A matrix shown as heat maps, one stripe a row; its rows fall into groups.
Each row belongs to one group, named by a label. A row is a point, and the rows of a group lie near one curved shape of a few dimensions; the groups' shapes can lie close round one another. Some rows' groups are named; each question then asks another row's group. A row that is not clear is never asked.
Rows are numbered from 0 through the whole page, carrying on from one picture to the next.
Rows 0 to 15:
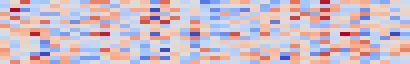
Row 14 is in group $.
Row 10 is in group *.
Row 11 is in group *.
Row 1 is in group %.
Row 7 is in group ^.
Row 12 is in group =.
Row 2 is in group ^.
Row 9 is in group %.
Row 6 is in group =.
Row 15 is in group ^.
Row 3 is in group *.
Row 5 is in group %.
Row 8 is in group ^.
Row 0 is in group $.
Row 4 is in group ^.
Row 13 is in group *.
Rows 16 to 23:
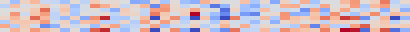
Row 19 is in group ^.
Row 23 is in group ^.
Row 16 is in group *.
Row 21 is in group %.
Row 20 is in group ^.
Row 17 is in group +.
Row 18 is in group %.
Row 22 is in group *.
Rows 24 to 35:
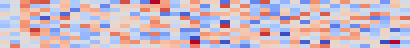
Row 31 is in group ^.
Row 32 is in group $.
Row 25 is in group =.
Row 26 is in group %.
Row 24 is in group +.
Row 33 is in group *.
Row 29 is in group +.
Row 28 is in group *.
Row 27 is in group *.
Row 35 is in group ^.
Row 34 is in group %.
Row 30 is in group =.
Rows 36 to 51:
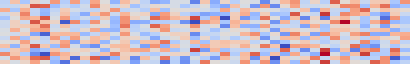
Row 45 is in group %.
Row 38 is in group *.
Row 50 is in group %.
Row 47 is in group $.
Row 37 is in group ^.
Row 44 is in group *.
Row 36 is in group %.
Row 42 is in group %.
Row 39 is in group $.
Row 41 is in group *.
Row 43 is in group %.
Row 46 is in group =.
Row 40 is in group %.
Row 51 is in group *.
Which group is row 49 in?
*
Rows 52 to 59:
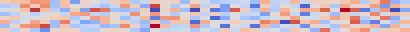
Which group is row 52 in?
^
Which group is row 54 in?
^
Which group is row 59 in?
*
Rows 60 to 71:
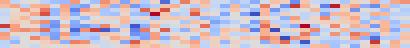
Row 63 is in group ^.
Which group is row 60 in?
=
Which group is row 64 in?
$
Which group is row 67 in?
%
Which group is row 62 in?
%
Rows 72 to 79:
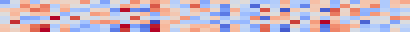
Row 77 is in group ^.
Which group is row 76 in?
%
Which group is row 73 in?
+
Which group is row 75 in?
^
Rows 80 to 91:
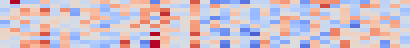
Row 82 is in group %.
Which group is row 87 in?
^
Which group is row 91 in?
+
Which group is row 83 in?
%
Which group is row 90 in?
+
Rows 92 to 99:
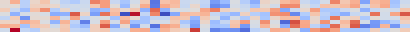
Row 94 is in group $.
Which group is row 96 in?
%
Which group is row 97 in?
$
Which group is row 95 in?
=
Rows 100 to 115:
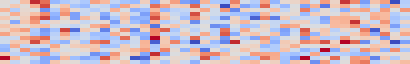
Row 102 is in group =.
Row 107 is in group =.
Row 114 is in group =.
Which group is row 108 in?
=
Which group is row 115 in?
*
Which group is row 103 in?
^
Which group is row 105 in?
*
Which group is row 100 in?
^
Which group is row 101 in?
%
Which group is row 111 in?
%
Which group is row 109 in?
+
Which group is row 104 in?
^
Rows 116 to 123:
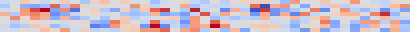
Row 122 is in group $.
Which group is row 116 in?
$
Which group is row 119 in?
*
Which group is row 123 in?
%
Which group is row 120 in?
^
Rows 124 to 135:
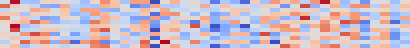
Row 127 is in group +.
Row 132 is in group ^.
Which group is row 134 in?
%
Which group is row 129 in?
^
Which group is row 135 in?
^
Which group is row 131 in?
^
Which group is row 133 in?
^
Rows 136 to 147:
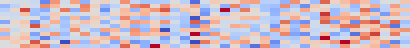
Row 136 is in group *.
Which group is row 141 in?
$
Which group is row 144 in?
$
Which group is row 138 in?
=
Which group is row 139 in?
$
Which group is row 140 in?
*
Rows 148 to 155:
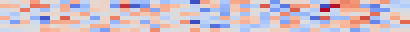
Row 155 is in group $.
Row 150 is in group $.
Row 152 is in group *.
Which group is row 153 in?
*
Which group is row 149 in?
+
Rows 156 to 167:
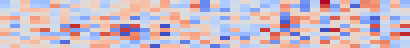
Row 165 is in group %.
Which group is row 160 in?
+
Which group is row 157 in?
$
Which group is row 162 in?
=
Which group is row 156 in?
$
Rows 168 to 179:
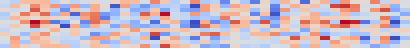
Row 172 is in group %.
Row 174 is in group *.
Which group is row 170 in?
*
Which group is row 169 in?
*
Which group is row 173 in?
^
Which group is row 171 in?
%
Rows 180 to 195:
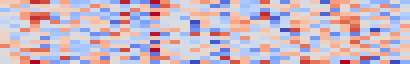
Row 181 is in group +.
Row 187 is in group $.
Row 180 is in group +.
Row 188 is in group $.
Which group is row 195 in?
^
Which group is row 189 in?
*
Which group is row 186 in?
*
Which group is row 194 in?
=
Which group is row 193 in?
^
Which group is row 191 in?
=
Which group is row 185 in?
*
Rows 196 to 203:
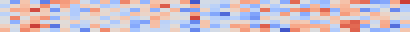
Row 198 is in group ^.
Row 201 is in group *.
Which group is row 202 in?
^
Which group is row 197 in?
%
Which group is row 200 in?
^
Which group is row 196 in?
*
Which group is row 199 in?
+
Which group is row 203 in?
$
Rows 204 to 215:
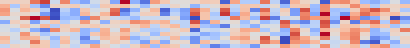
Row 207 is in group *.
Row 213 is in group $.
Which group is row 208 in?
^
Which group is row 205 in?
*
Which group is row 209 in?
$
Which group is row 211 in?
*
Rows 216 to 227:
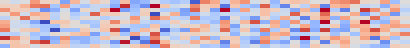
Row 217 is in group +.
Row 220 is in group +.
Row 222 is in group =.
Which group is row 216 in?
*
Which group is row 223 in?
*
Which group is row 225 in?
=
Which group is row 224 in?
=
